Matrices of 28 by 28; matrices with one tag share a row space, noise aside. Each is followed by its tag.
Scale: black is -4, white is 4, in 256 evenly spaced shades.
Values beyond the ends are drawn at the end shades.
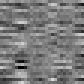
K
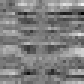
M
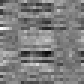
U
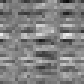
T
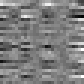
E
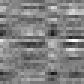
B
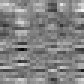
K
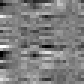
U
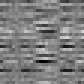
T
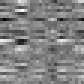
K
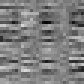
E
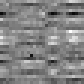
B
